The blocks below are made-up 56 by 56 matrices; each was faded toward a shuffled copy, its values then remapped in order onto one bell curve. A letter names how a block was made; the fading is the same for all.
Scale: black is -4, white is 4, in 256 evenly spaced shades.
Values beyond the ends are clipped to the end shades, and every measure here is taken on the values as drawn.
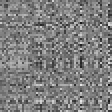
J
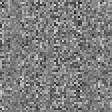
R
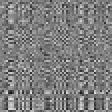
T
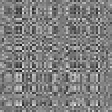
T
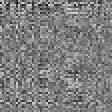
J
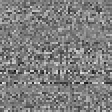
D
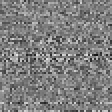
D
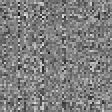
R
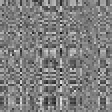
T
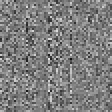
R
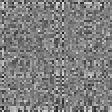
J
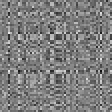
T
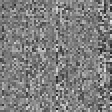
R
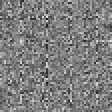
R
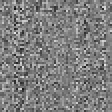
R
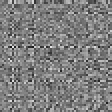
J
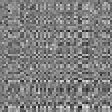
T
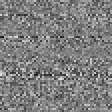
D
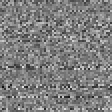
D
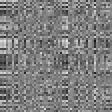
T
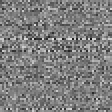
D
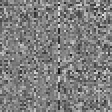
R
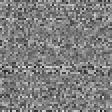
D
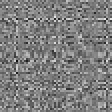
J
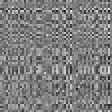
T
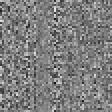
R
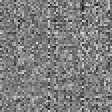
R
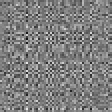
T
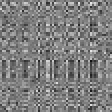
T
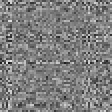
J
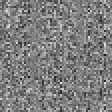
R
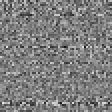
D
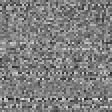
D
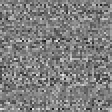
D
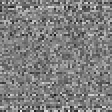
D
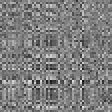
T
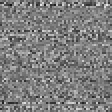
D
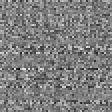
D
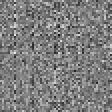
R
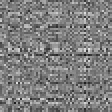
J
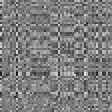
T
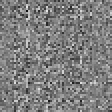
R
